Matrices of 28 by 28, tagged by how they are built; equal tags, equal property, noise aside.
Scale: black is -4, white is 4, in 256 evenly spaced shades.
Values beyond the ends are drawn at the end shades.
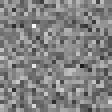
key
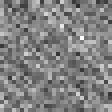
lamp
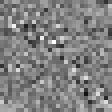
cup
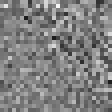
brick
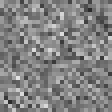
lamp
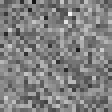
lamp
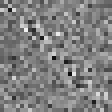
cup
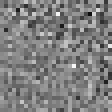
brick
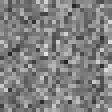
key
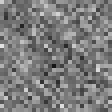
lamp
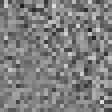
brick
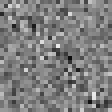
cup
